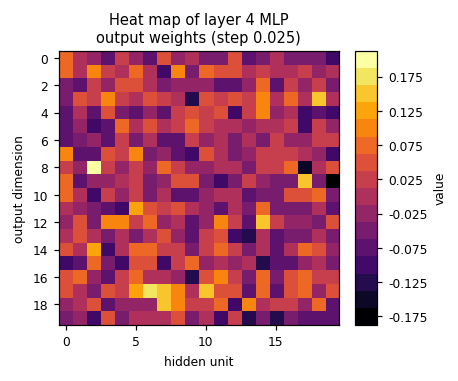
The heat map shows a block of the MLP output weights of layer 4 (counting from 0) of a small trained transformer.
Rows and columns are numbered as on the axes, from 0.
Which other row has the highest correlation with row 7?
10
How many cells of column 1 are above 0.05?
1
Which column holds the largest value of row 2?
14
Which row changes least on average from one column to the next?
6
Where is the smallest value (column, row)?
19, 9
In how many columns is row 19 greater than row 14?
2
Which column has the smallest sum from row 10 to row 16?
13
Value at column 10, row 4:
0.025
